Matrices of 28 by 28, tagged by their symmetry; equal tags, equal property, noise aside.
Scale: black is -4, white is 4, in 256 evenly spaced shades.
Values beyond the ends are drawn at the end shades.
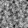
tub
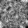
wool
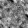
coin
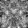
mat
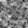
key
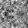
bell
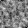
tub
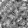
wool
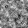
wool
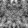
mat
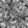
coin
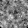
coin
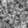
tub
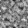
tub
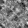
coin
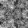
bell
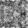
bell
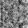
bell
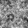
coin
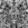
mat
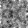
bell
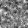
key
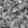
key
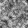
coin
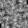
tub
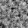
coin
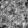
wool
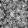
bell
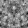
mat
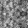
bell
